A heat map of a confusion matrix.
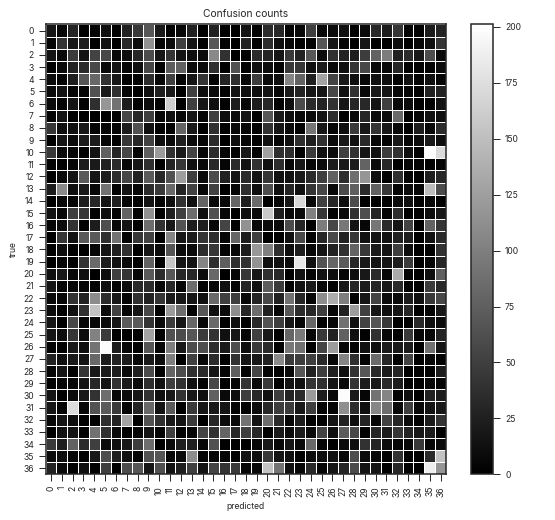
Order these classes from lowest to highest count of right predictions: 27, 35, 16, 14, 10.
35, 16, 14, 27, 10
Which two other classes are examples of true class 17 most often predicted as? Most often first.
11, 6
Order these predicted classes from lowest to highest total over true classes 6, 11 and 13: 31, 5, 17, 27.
17, 27, 31, 5
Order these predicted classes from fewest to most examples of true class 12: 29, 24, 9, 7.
24, 7, 9, 29
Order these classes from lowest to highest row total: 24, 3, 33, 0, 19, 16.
0, 3, 33, 24, 16, 19
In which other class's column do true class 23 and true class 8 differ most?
4
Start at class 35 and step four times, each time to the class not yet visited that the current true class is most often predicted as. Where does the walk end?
7
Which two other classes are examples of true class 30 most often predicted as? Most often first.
27, 24
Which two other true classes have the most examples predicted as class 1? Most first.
13, 17
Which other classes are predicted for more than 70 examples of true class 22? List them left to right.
4, 15, 25, 26, 27
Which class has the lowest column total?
34
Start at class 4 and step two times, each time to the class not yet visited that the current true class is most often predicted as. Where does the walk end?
9
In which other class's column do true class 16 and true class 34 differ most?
18
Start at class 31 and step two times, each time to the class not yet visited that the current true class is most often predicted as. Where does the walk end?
15
